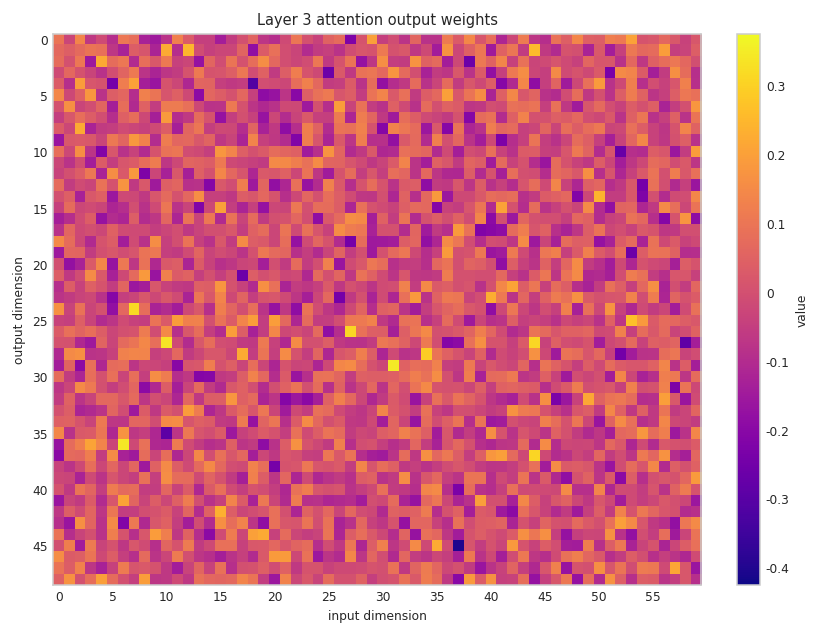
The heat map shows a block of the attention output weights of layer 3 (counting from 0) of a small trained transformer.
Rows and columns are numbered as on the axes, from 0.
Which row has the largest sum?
26
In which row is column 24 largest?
11
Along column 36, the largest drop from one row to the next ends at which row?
2
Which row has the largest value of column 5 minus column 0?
37
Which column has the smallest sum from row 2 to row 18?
51
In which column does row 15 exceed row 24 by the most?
22
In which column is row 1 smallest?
18
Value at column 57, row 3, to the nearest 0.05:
0.15
